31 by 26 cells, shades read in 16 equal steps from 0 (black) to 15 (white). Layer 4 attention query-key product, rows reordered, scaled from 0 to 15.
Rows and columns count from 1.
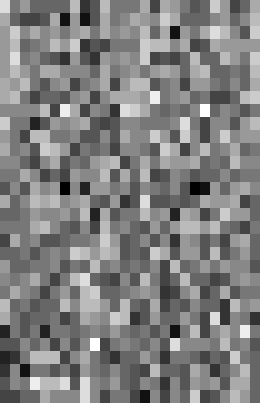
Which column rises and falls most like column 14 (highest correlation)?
26
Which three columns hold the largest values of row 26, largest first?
25, 20, 23
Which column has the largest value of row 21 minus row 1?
10
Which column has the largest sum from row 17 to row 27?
9
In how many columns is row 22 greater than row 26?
13
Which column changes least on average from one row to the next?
14
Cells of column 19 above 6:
18
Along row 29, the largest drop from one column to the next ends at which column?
3
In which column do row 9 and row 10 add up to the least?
12
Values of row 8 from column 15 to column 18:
9 14 7 8
